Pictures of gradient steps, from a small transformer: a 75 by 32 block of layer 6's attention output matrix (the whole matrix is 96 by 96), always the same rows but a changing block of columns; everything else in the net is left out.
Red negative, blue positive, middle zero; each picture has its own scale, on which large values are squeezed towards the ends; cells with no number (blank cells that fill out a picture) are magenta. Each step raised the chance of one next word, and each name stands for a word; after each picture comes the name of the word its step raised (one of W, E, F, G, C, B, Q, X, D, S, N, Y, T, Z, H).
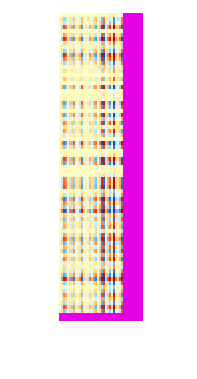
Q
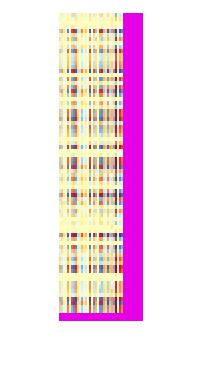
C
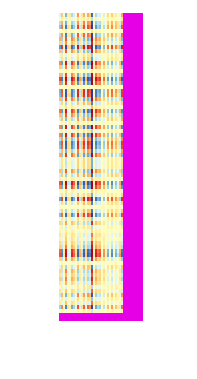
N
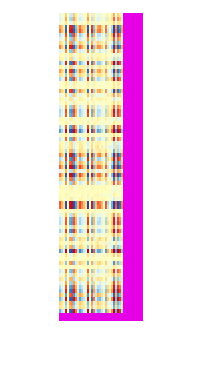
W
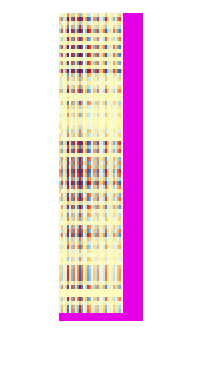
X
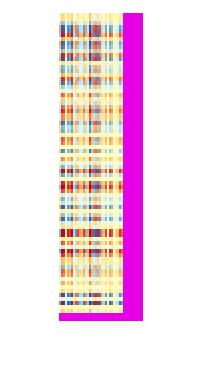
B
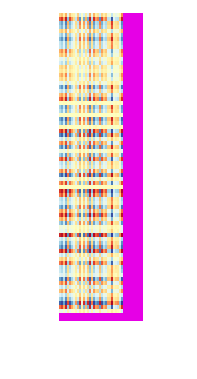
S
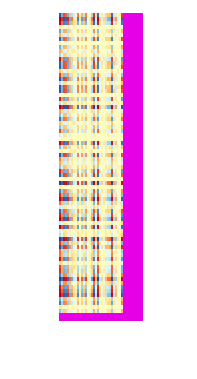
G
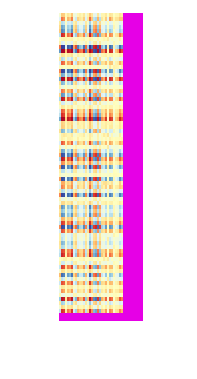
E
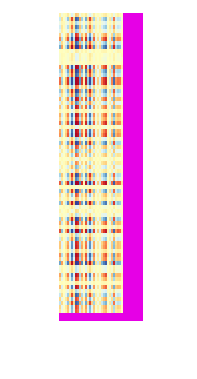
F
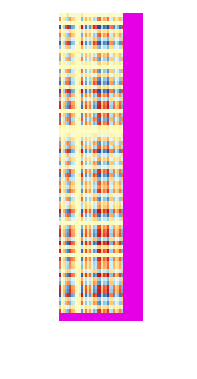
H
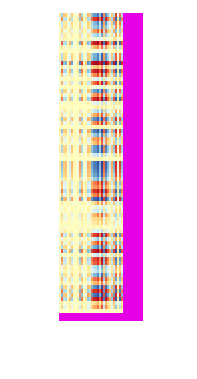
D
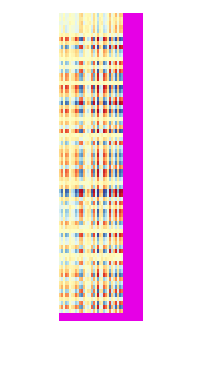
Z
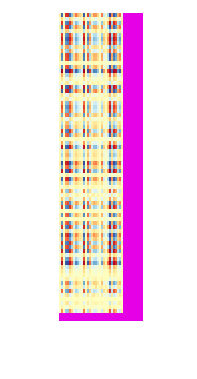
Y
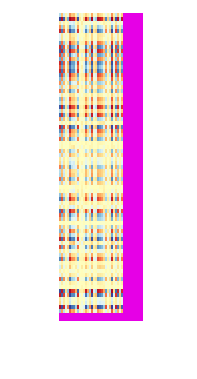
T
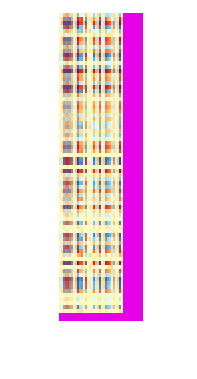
Y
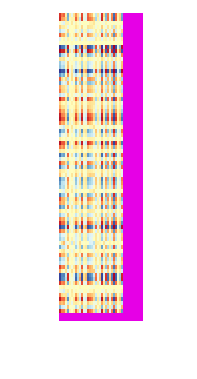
E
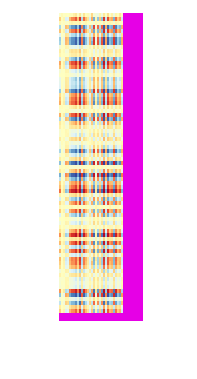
H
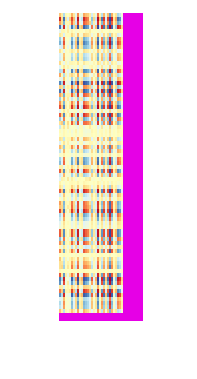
H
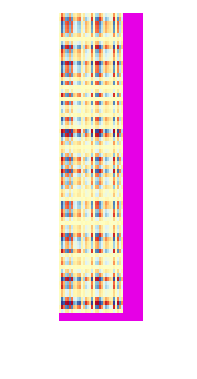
S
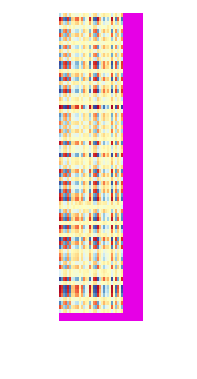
G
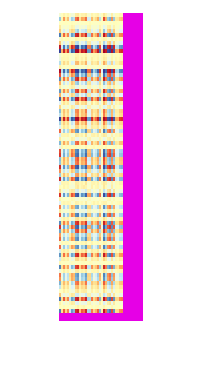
E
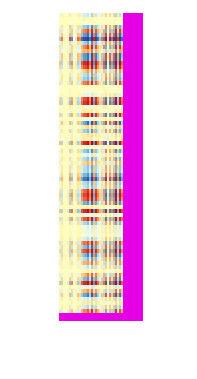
Q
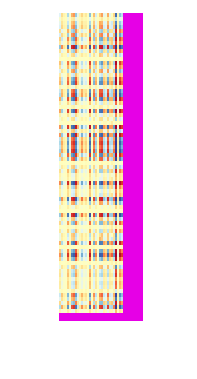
N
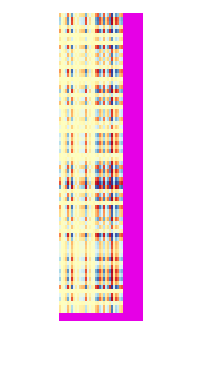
X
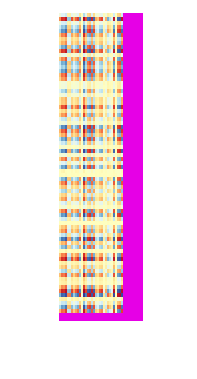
T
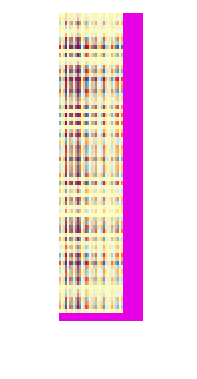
F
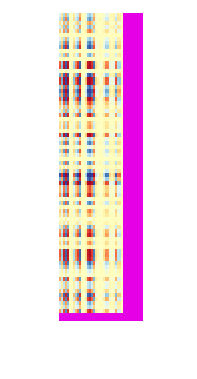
F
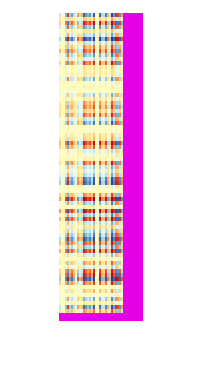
Q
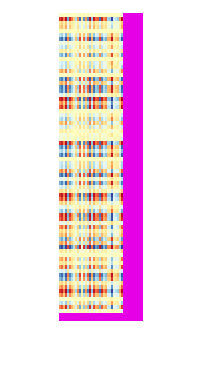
G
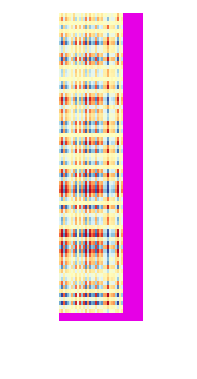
B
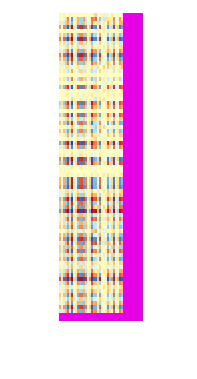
Q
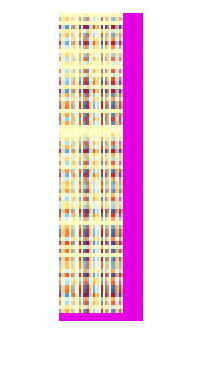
H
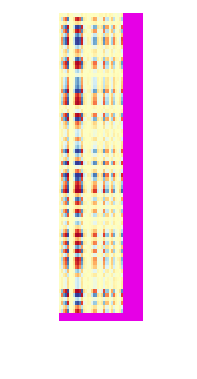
H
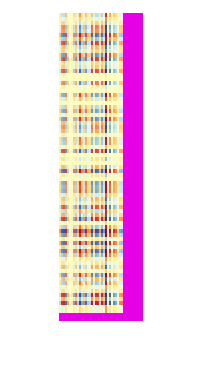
B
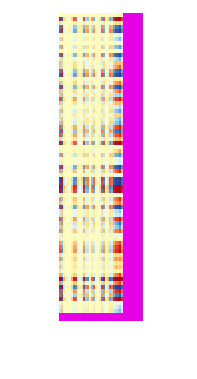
X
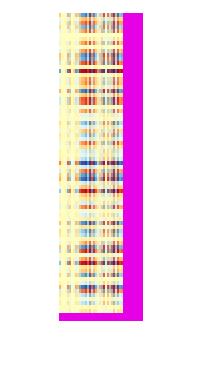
Y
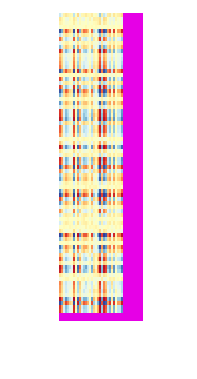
C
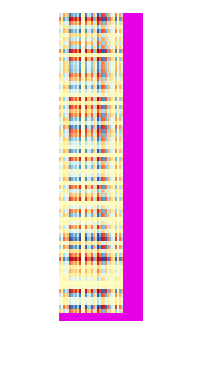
T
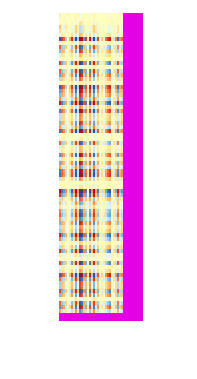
Z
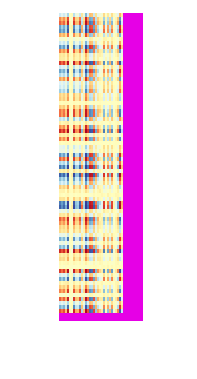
W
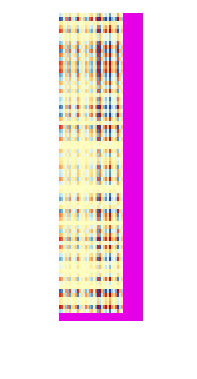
T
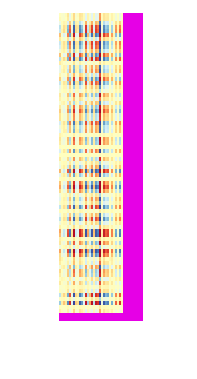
B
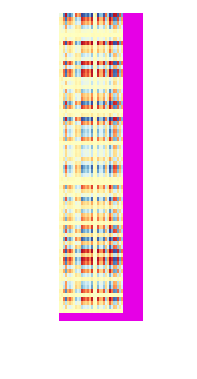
D
